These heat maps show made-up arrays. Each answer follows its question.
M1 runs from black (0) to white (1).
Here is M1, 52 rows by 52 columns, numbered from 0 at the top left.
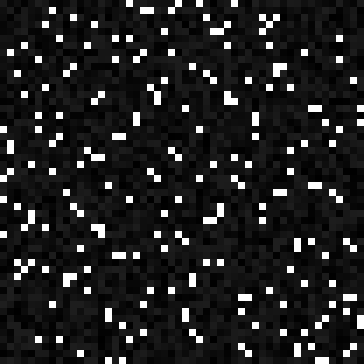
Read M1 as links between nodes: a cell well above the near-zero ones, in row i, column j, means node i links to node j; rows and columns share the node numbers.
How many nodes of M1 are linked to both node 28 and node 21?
0
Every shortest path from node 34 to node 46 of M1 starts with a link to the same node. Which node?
node 26
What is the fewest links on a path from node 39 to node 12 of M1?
6
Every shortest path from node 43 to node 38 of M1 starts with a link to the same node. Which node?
node 7
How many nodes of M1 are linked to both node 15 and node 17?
1
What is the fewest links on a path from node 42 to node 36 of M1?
5
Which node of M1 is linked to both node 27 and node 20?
node 47
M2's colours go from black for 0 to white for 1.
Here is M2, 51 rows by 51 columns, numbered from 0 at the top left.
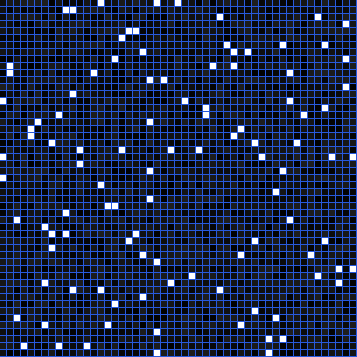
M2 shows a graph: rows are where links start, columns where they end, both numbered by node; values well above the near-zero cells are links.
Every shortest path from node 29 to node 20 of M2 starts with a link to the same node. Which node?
node 15
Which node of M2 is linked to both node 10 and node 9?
node 1
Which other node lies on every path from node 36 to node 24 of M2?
node 40
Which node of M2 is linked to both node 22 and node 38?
node 50
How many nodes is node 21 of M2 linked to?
4
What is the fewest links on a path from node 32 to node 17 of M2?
5
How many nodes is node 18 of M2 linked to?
2
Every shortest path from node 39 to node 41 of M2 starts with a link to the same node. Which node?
node 45
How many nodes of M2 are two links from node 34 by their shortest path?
5
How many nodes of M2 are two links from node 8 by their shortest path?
4
